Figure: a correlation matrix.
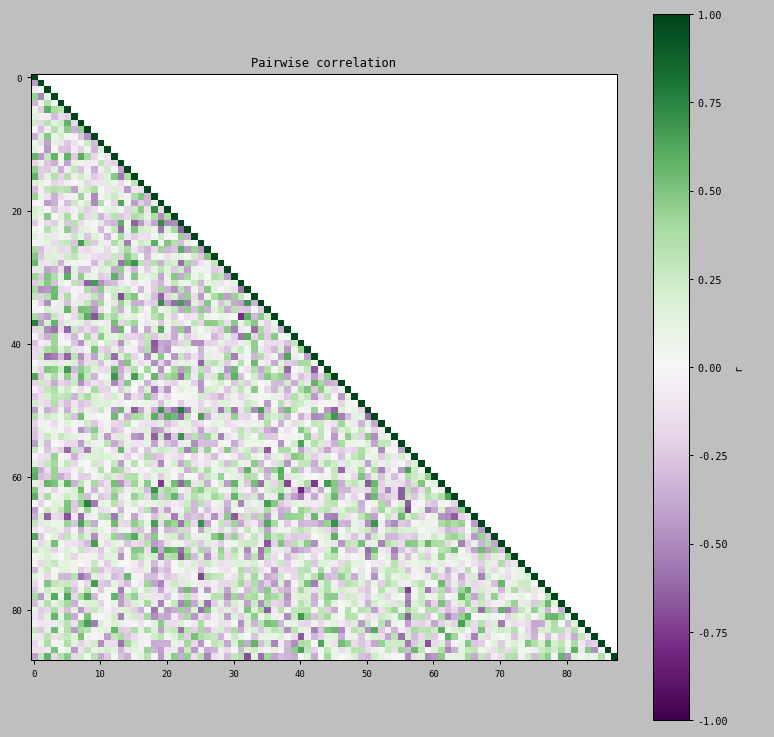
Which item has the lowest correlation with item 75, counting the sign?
25
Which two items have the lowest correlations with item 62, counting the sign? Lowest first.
40, 55
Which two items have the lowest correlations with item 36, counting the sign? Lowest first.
31, 9
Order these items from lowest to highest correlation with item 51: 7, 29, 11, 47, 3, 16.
47, 29, 11, 3, 16, 7
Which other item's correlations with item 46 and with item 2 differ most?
42
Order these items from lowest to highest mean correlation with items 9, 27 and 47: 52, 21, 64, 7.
64, 7, 52, 21
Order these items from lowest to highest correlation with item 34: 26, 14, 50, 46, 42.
46, 14, 42, 26, 50
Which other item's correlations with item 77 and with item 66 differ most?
5
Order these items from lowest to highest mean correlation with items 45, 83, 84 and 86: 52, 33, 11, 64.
52, 11, 33, 64
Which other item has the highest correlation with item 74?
85
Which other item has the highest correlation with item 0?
37
